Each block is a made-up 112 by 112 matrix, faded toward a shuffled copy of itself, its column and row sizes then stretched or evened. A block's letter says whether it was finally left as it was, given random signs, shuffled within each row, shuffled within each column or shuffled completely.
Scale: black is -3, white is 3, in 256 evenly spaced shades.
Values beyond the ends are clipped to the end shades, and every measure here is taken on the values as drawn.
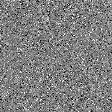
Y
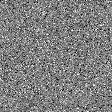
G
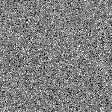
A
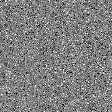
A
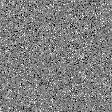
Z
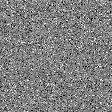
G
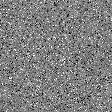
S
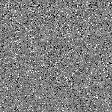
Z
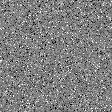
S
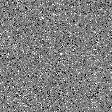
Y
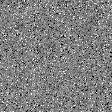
Y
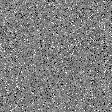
A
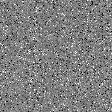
A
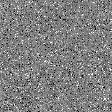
Z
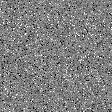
G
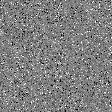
A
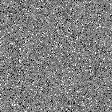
A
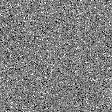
A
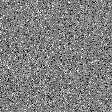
A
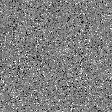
A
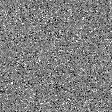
G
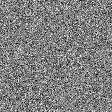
S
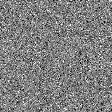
A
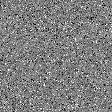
G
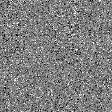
Y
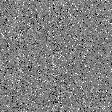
A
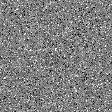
A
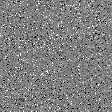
Z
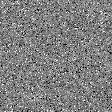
G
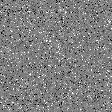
G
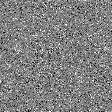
Y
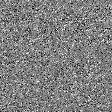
G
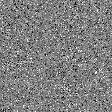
A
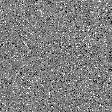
Y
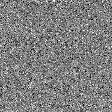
G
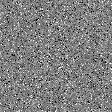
A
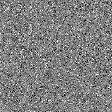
Z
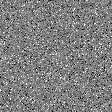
S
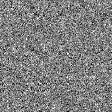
Z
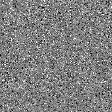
Y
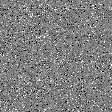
Y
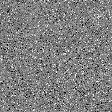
Z
